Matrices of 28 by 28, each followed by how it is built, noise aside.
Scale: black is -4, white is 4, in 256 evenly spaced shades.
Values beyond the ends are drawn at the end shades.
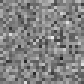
noise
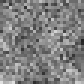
smooth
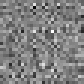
low rank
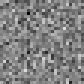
repeating rows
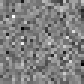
uneven columns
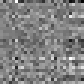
low rank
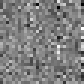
uneven columns
